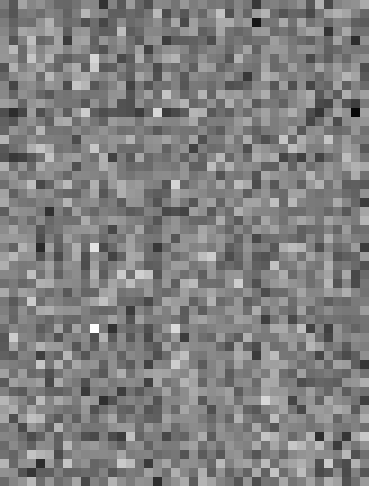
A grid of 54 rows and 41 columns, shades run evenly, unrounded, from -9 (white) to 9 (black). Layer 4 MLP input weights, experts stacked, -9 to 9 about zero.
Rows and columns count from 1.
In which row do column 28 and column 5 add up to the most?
9
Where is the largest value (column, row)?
40, 13
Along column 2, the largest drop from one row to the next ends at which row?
6
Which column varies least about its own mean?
3
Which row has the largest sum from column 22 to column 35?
10
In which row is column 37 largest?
4
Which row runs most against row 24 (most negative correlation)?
30
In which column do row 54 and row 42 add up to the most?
39
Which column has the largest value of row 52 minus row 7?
11
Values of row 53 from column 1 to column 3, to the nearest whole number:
-1 -1 3
